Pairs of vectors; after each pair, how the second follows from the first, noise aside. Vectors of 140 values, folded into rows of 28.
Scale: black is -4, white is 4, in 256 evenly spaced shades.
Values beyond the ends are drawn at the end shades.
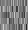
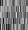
shuffled.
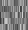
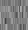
negated, shrunk.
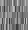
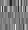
reversed, partly zeroed.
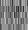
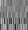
reversed, partly zeroed.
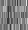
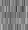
wrapped around, negated, shrunk.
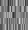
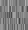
negated, shrunk.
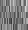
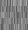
wrapped around, negated, shrunk.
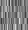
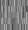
wrapped around, negated, shrunk.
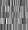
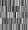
wrapped around.
